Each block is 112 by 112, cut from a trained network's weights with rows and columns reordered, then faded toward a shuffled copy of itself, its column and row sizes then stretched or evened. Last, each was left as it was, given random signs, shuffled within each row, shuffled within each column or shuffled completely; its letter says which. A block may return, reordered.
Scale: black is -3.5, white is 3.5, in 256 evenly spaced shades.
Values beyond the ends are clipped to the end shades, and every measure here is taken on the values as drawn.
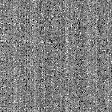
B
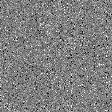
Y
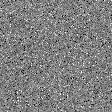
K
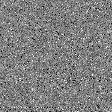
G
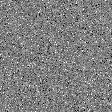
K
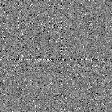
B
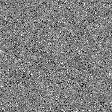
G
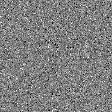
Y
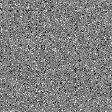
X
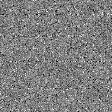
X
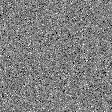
K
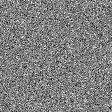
K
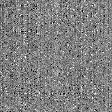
B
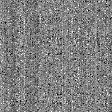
B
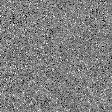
Y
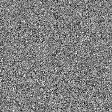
X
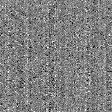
B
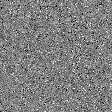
K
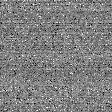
G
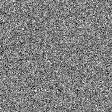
G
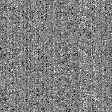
B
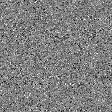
G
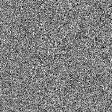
Y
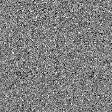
X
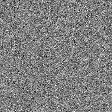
Y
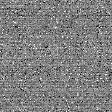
B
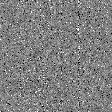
Y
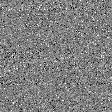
G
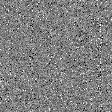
Y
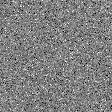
K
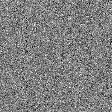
Y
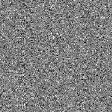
B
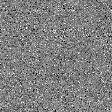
X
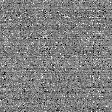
B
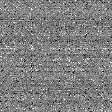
B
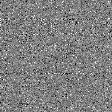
X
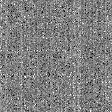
B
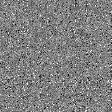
X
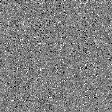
X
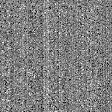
B
